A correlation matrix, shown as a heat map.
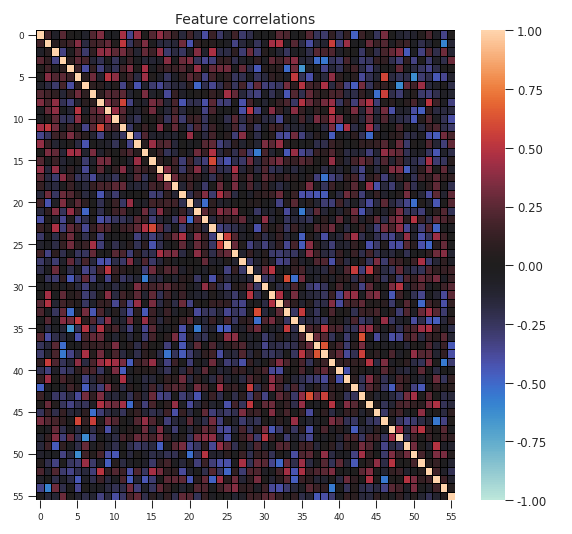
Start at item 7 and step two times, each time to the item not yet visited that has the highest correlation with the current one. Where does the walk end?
5
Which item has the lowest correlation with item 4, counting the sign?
35
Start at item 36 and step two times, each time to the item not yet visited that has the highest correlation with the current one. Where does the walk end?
38
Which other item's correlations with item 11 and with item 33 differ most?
29
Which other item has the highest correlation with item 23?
15
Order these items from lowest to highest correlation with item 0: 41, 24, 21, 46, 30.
24, 21, 30, 41, 46
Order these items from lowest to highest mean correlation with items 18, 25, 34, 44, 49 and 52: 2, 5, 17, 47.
47, 2, 5, 17
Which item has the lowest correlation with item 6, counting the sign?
48
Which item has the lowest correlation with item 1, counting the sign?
54
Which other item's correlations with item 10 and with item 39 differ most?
32
